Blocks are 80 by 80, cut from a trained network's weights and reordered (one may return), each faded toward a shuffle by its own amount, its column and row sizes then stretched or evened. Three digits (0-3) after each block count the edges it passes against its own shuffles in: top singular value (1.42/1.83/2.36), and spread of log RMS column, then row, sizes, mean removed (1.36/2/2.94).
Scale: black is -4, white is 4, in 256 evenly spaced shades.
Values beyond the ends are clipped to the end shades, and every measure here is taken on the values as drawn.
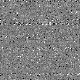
0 1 2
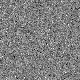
0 0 0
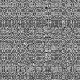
3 1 0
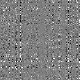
1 3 2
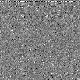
2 0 1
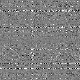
2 1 3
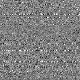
2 0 2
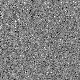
0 0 0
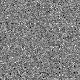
1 0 1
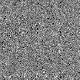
1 1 1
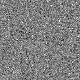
0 1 0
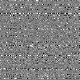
2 1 3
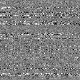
2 0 3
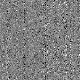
1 2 0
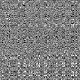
3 2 2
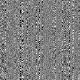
2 3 0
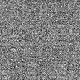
2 0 0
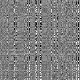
3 3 0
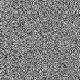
3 0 1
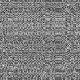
3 0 1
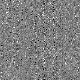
0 2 0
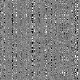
2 3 1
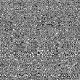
2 0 2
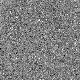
0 1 0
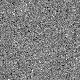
1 0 0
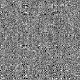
2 1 2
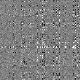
2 3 2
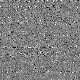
0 0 2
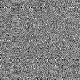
2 0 1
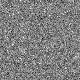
0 0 0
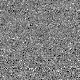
1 0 2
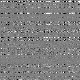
2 1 3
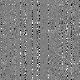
1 3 1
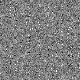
0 2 0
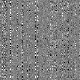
2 3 1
